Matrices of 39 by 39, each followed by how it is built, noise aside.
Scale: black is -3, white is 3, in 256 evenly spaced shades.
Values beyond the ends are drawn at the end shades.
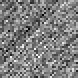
Hankel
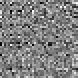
low rank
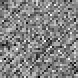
Hankel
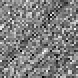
Hankel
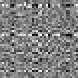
low rank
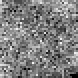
smooth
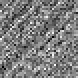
Hankel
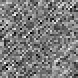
Hankel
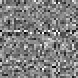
low rank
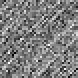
Hankel
